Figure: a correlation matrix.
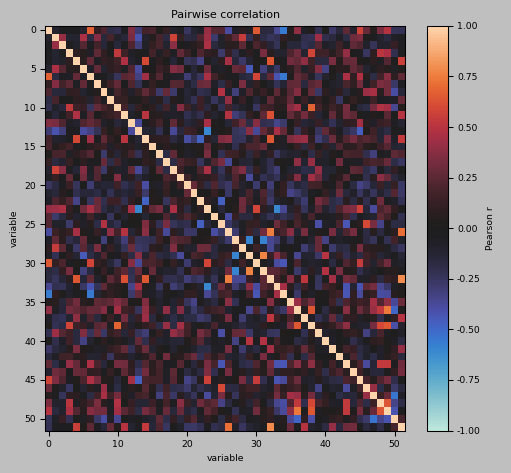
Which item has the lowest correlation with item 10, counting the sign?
50
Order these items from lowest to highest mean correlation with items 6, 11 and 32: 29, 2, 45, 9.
2, 29, 9, 45
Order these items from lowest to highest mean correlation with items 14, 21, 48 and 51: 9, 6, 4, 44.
9, 44, 6, 4
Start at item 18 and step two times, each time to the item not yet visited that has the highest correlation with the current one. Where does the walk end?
28
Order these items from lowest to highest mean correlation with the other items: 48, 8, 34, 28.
34, 28, 8, 48
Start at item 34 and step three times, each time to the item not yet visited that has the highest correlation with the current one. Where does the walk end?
29
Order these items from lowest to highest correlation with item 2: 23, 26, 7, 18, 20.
20, 26, 7, 18, 23
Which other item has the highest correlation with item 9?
26
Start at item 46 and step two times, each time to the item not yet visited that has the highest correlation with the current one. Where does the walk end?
8
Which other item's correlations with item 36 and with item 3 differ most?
31
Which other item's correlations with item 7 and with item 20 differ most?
45
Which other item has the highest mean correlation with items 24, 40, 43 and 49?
48
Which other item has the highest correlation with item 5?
1
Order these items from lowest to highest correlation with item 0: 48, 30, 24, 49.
24, 48, 49, 30
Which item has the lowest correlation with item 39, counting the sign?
25
